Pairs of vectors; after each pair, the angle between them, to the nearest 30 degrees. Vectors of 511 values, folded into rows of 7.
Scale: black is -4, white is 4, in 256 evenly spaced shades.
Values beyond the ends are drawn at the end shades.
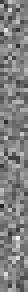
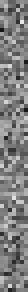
120 degrees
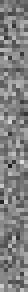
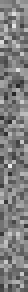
150 degrees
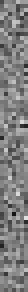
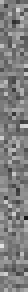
150 degrees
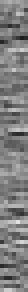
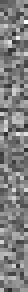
120 degrees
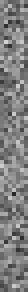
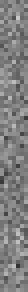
120 degrees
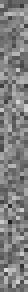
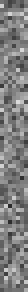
30 degrees
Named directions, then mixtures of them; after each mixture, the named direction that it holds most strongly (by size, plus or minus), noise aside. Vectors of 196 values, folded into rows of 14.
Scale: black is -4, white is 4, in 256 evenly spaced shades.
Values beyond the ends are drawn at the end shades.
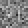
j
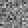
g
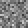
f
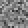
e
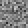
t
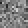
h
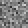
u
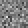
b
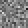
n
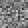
j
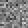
g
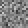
e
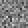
b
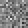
g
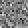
e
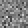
b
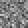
f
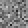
t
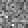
f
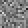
n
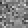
h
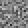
t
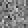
b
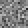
n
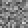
f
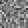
n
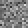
g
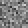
u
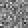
g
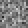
j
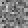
h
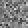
g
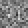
j
